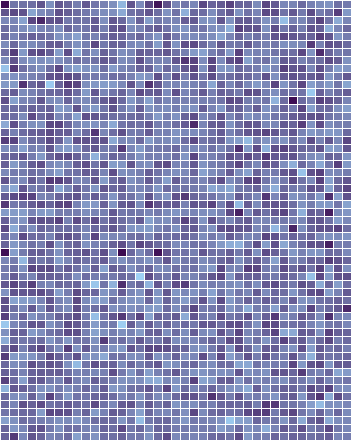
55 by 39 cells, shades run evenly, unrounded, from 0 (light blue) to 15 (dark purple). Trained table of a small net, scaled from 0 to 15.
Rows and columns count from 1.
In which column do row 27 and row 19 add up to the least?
3
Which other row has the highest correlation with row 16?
9
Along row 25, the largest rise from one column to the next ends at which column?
37
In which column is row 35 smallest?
16
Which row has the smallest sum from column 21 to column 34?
53
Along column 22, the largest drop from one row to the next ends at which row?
17
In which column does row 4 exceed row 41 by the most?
14
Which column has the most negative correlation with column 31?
36
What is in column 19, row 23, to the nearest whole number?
4
